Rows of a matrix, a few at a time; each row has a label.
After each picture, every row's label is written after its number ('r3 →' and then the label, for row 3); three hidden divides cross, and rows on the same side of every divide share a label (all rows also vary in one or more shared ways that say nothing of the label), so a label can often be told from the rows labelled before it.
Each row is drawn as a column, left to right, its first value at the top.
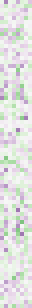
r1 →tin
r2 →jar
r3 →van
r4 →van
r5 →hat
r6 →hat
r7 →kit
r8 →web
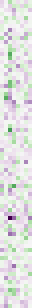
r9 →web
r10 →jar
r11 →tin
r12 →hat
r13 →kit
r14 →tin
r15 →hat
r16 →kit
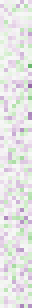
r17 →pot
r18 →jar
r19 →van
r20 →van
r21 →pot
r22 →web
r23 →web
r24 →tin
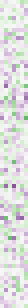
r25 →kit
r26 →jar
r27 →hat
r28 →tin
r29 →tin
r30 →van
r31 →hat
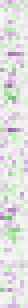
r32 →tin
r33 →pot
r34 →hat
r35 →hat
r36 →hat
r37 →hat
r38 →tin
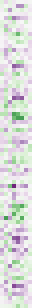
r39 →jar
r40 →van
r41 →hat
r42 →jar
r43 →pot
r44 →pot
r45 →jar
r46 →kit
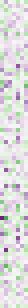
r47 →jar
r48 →jar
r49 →van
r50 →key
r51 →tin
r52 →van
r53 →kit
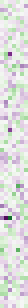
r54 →van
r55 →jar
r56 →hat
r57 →pot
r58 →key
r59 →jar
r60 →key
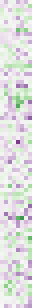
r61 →tin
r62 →pot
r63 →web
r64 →tin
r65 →tin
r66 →pot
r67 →web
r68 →kit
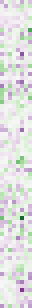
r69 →pot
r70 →key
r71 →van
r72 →pot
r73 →van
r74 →hat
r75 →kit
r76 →jar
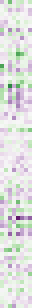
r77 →pot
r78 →key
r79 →kit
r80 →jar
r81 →kit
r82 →tin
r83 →jar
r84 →kit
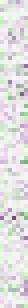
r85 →jar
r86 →pot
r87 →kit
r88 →tin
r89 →pot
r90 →van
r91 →kit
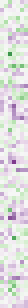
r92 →web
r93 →jar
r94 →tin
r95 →pot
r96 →jar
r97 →tin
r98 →jar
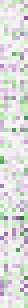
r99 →kit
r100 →web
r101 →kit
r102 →tin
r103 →van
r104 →key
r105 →pot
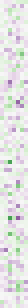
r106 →web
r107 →jar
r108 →van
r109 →key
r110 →van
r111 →pot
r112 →kit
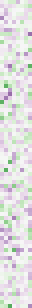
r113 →pot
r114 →key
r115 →van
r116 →key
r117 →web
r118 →jar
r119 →hat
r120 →web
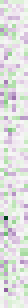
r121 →hat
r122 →van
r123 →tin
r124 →web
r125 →key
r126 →van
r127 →van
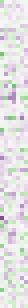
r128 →tin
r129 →tin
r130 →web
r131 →hat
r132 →tin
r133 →van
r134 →van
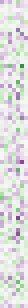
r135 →pot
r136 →kit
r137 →jar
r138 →jar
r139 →pot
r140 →pot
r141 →tin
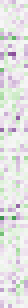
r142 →hat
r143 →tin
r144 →hat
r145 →hat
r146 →van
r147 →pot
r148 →hat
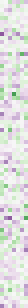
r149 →hat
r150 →hat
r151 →tin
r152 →jar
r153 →hat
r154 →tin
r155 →web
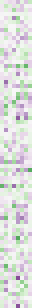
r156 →key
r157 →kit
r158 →web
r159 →tin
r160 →jar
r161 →pot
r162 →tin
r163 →hat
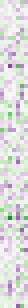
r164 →tin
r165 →tin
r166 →hat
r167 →hat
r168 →web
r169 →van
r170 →web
